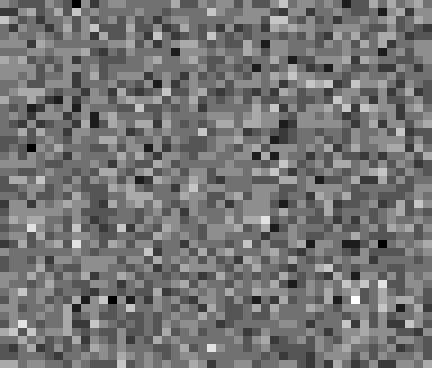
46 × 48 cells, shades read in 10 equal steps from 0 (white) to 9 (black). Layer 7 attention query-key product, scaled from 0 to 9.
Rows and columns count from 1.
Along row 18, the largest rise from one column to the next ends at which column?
31
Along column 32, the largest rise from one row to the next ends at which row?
2
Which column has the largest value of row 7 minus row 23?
43
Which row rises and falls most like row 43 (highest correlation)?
38
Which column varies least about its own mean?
34
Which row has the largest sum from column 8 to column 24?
19
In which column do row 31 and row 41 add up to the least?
3
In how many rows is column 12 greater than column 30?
19
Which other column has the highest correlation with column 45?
9
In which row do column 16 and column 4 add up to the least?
29
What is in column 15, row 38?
8
